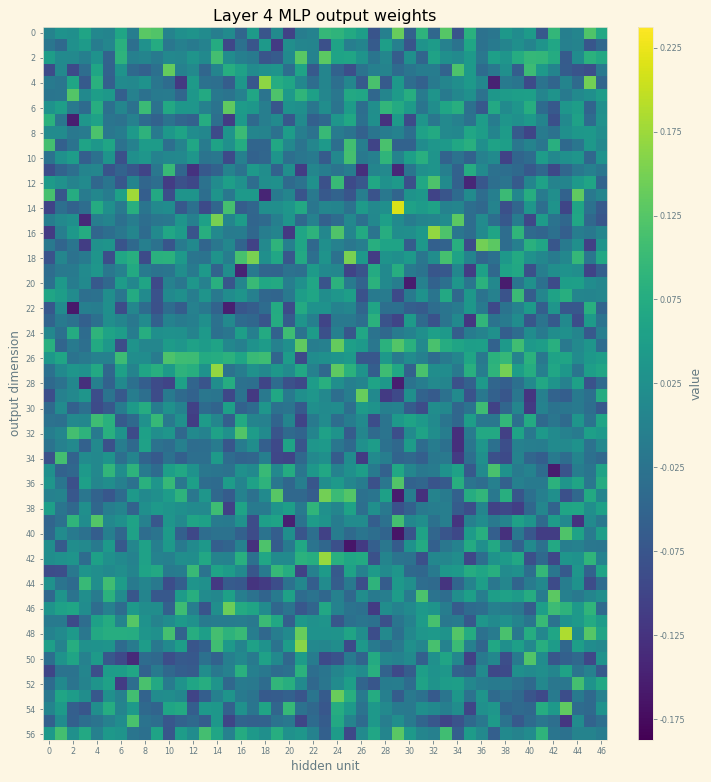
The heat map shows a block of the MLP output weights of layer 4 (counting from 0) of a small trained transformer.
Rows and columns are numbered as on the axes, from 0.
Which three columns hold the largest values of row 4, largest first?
18, 45, 27
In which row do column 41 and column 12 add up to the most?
43
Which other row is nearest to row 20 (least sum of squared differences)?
38
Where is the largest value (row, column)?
14, 29
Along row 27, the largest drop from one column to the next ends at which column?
15
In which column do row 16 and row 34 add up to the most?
32
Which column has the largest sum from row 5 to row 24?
44
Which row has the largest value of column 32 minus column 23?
12
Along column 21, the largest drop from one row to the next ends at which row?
26
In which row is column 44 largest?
13
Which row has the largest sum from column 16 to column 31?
25
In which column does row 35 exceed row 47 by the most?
20
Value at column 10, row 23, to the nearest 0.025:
0
